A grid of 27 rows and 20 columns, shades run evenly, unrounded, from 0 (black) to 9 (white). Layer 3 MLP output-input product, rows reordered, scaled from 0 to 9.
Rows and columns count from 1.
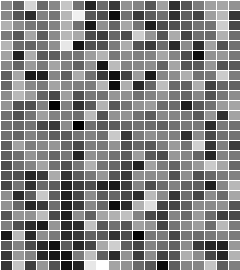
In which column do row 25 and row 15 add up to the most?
10
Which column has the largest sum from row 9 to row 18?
8
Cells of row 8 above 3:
14
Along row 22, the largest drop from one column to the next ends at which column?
5
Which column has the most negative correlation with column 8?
6
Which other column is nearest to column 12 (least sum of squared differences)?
15
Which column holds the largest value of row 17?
18
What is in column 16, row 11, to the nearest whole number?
1
